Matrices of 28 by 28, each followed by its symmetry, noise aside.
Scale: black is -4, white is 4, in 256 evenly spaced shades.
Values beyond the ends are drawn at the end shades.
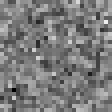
symmetric across the other diagonal.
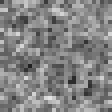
same after a half turn.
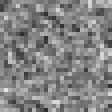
symmetric.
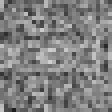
mirrored top to bottom.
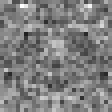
mirrored left to right.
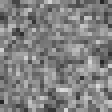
symmetric.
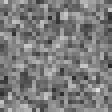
same after a half turn.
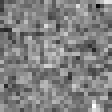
no symmetry.
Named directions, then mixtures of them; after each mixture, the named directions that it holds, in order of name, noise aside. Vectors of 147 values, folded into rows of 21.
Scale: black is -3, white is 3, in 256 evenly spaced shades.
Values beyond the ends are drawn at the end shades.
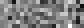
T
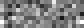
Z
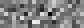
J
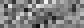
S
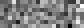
T.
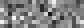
J, Z.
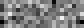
Z.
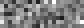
S, Z.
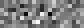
J.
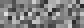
J, T.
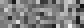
T.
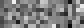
T, Z.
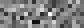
J.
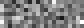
S, Z.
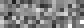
T, Z.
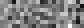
T.
